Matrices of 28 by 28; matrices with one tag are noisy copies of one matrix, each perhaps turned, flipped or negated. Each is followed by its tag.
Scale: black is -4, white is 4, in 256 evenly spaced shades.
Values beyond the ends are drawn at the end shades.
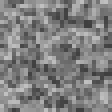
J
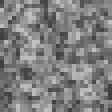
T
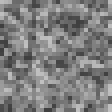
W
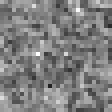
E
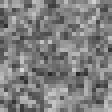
E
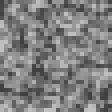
W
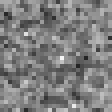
J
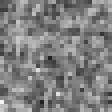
W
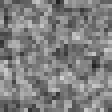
T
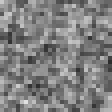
W
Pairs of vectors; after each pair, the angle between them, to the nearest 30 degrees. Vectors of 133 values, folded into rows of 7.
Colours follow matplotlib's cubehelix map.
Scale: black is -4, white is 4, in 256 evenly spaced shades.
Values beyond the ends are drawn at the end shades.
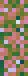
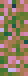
60 degrees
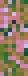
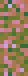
120 degrees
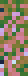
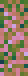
60 degrees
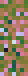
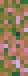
90 degrees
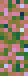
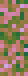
30 degrees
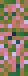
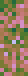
60 degrees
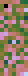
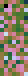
30 degrees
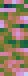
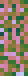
90 degrees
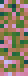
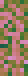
120 degrees
